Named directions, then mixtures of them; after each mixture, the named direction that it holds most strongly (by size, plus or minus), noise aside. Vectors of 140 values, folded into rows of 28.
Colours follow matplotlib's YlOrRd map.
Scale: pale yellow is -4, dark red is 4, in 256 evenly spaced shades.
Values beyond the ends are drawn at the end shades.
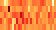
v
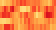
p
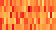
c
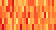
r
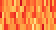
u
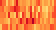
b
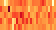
v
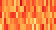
u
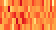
v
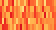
r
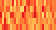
u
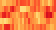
p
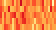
u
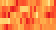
p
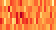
v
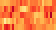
p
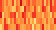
u
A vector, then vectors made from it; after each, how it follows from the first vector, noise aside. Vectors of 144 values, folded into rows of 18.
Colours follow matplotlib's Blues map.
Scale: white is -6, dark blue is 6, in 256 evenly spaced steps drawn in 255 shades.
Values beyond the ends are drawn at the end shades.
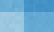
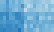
negated.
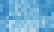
wrapped around, negated.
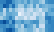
wrapped around, negated, scaled up.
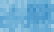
wrapped around, negated, shrunk.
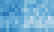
wrapped around, negated.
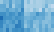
negated.
